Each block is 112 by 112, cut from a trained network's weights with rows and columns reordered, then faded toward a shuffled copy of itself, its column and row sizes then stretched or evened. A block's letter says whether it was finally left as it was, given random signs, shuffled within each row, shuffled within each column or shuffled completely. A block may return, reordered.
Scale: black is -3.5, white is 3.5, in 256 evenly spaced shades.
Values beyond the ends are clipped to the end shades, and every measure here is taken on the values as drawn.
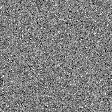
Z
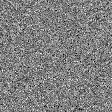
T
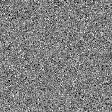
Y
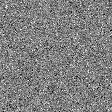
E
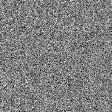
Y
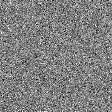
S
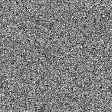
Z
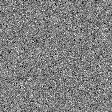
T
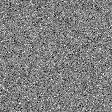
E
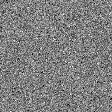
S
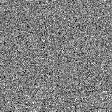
Y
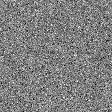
E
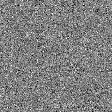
Y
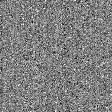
Z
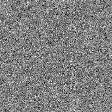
Y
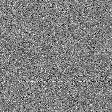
T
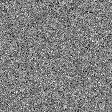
E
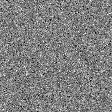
T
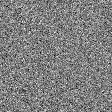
E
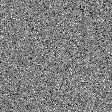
E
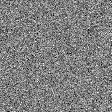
Z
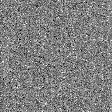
Z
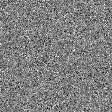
Z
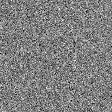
Z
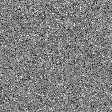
T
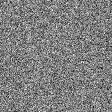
E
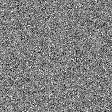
E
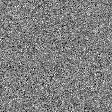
Z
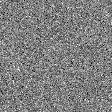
T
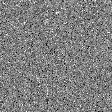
Z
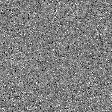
S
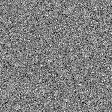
E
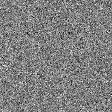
T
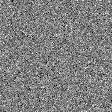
T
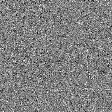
S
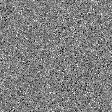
Z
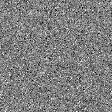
S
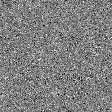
T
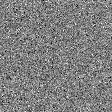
E
